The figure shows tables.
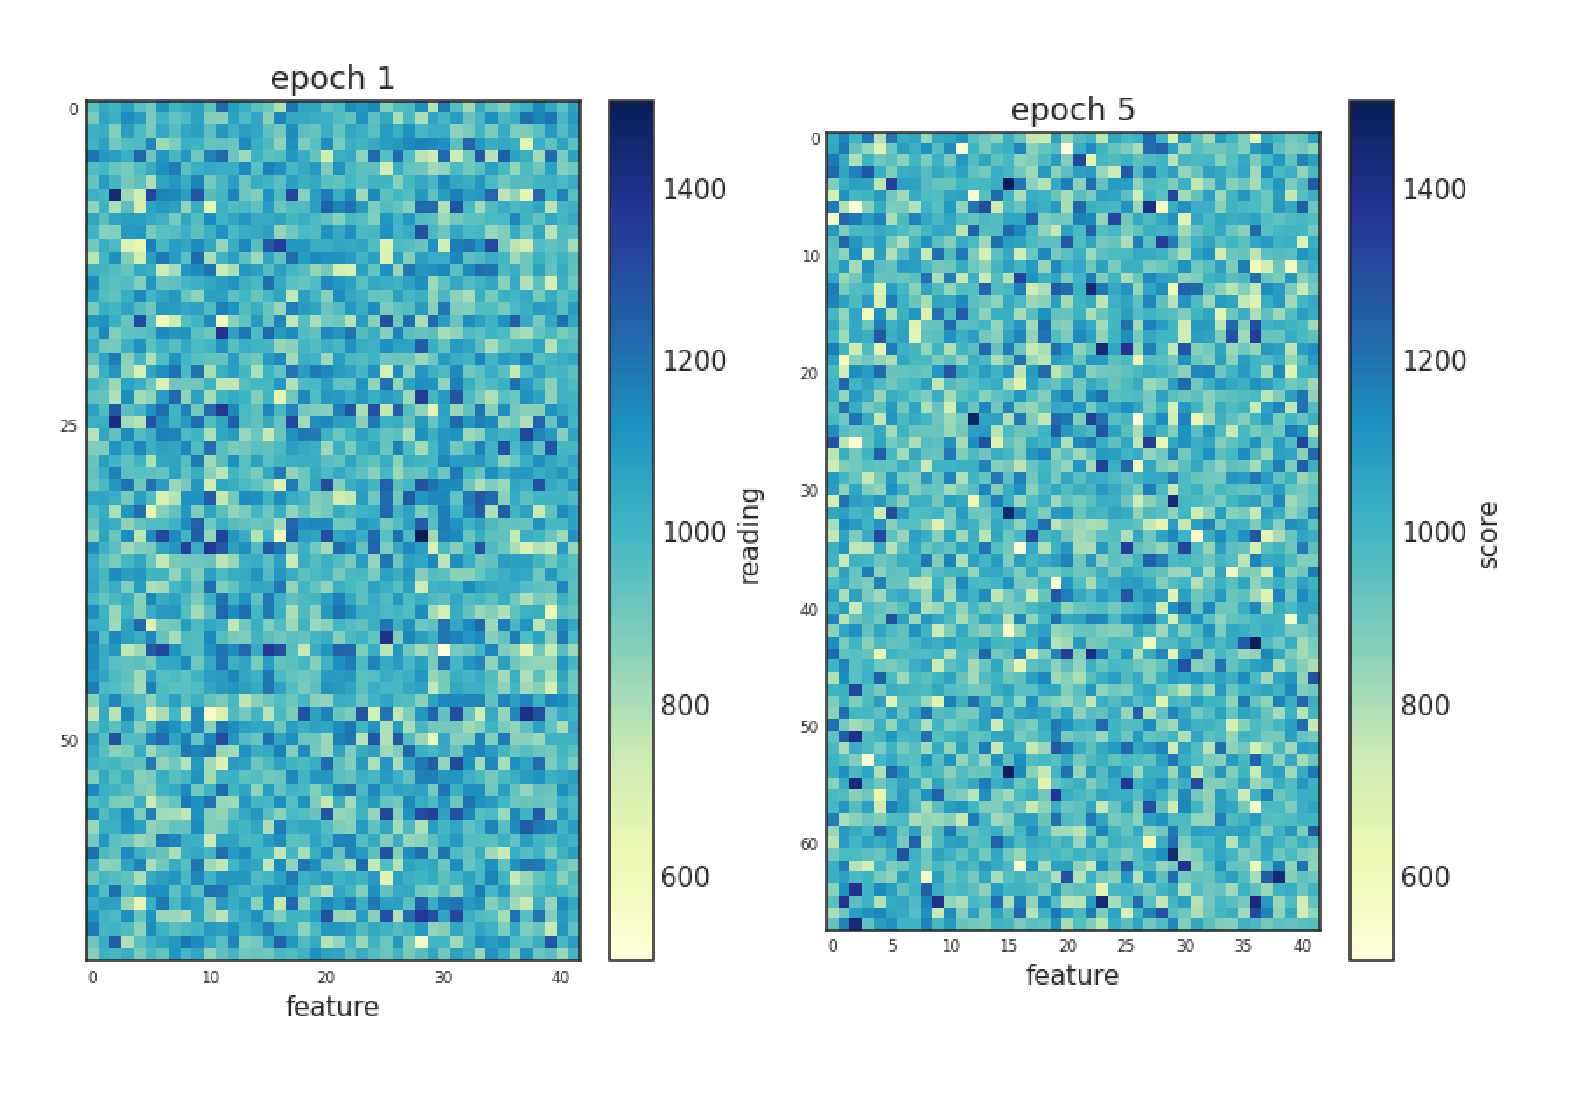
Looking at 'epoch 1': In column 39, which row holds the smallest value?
40
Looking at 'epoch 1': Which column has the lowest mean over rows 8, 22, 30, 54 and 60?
10
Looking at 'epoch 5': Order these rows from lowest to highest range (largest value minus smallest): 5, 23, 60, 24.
23, 60, 5, 24
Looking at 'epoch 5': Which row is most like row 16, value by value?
17
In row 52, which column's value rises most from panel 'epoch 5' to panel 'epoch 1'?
29
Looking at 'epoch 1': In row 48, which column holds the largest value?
37
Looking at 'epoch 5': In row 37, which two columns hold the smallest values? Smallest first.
34, 37
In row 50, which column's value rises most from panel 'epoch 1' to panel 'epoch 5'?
23
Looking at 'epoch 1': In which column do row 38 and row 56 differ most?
28
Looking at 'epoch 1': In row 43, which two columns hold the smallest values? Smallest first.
30, 37
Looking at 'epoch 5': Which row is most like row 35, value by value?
62
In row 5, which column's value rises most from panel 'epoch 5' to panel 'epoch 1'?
12
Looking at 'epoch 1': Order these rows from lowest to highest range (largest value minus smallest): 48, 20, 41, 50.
20, 41, 50, 48
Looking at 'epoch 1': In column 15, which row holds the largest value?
43
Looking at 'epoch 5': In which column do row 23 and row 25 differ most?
39
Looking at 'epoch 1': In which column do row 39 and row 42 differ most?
25
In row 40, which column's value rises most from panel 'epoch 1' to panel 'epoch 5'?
30
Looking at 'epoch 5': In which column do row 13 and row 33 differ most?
22
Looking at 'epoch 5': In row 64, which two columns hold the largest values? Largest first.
2, 8
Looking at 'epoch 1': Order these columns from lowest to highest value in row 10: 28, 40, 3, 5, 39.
39, 5, 40, 3, 28
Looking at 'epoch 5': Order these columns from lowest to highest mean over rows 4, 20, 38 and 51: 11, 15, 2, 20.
20, 11, 2, 15
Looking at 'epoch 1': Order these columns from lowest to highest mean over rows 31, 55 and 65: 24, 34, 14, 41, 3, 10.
3, 41, 24, 14, 34, 10
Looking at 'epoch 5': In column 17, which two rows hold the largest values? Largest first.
34, 7
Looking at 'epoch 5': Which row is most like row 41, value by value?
30
